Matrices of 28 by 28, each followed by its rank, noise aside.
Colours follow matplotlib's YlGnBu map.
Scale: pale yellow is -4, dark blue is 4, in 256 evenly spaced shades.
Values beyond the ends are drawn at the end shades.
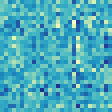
four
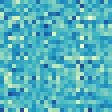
six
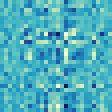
two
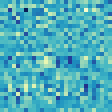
four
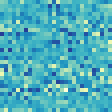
six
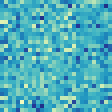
six
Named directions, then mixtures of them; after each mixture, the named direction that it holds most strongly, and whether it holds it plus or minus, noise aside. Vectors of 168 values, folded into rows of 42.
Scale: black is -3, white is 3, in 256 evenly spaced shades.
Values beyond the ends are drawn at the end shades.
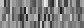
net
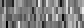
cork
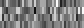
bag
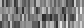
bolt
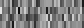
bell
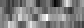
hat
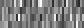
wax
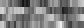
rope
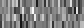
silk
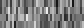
bell, minus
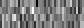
silk, plus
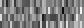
bolt, plus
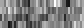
hat, minus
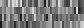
silk, plus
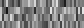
bag, plus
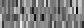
silk, minus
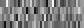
bag, plus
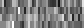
bell, minus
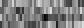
hat, minus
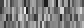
net, minus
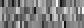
bag, plus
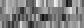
hat, minus
